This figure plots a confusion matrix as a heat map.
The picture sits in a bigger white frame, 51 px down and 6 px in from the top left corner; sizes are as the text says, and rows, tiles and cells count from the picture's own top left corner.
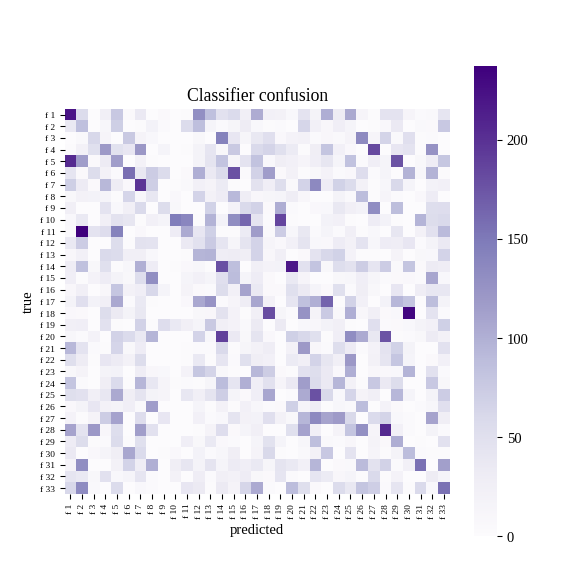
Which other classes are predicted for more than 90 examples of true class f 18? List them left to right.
f 21, f 25, f 30
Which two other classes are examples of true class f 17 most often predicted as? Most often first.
f 23, f 13
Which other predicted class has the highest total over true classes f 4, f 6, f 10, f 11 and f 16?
f 15
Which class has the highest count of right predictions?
f 1
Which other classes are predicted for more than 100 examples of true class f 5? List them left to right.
f 1, f 2, f 29
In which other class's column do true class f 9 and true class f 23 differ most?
f 27
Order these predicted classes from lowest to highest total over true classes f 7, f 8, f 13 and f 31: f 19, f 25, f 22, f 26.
f 25, f 19, f 26, f 22
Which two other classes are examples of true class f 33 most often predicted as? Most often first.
f 2, f 17
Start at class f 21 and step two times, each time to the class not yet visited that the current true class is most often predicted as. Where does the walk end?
f 12
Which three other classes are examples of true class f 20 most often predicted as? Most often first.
f 14, f 28, f 25
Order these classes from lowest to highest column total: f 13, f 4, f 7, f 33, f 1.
f 4, f 13, f 33, f 1, f 7
